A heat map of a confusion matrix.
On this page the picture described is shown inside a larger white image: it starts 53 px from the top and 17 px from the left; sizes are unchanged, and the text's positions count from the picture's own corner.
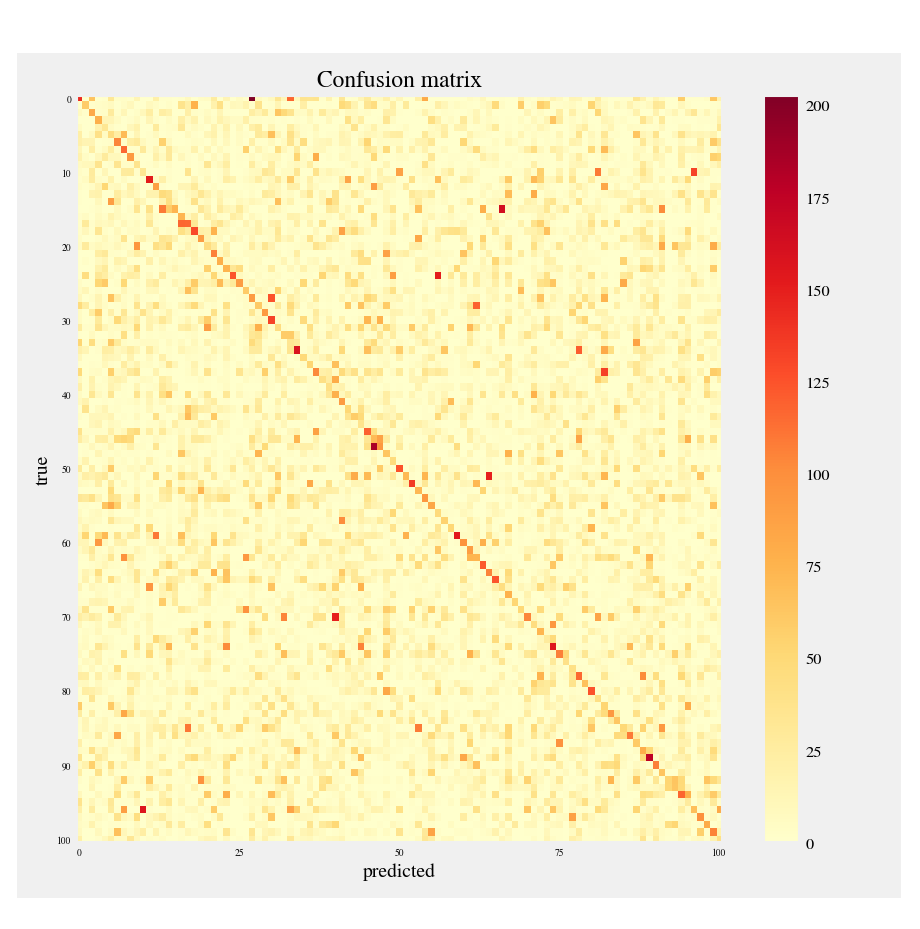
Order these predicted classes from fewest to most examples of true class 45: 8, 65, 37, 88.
65, 88, 8, 37
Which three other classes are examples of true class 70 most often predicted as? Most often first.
40, 32, 81
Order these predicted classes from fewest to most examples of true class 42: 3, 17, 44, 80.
3, 80, 44, 17
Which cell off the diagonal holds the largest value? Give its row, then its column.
0, 27
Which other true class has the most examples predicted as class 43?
51
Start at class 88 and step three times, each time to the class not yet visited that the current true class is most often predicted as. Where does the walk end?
72
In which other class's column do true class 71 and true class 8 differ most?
74
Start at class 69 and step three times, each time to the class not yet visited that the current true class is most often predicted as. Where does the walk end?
16
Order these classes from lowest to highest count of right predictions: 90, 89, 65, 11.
90, 65, 11, 89
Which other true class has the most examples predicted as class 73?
18
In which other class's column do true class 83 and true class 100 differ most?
7
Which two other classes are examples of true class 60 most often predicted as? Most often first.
3, 63
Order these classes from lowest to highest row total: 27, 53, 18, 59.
53, 27, 18, 59
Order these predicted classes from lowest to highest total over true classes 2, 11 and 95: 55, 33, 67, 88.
55, 88, 67, 33
